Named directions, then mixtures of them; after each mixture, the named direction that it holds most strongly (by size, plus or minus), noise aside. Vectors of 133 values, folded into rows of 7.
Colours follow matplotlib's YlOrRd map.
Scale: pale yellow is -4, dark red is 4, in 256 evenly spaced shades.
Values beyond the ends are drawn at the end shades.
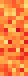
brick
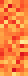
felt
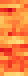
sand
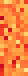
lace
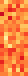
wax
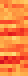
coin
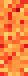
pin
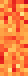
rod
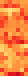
sand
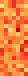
brick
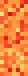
wax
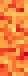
brick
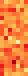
lace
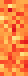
felt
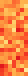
brick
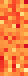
rod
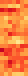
sand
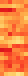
sand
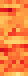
sand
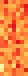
lace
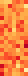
lace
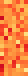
lace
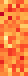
wax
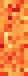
pin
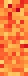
pin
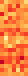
wax
